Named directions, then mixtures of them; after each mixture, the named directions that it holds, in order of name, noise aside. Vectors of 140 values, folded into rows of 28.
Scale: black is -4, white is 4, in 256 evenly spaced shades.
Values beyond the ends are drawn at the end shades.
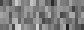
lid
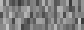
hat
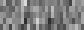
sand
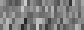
hat, sand.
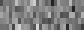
lid.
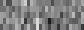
lid, sand.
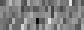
hat, sand.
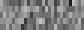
hat, sand.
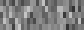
hat, lid, sand.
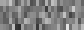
hat, lid.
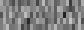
hat.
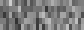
hat, lid, sand.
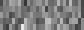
hat, sand.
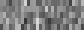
hat, lid, sand.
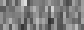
sand.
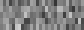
hat, lid.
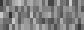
hat, lid.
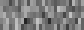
hat, lid, sand.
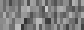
hat, lid, sand.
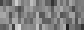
lid.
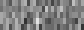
hat, lid, sand.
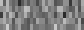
hat.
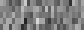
hat, sand.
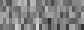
lid, sand.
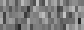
hat, lid, sand.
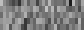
hat, sand.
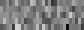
hat, lid.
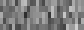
hat, lid, sand.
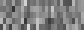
sand.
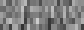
sand.
